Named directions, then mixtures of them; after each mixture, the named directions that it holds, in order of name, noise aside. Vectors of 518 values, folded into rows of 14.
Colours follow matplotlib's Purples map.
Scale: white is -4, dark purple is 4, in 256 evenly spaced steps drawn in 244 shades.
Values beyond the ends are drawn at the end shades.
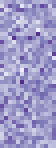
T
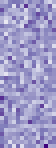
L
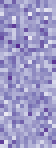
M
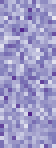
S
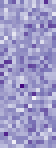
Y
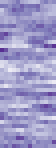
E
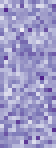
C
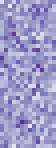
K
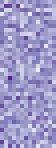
L, M, T.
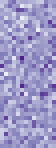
T, Y.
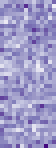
E, L.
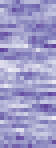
E.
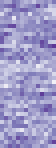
E, M, T.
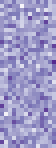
M, T.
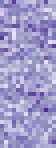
E, M, Y.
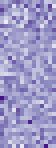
L.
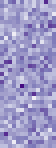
Y.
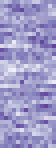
E, T.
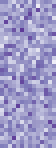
L, M, S.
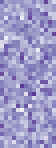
S, Y.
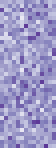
L, S, T.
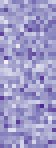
C, E, L.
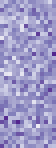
C, L, T.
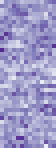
E, L, S.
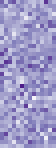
Y.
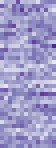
E, K.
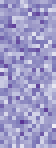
K, M.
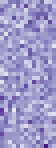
L.
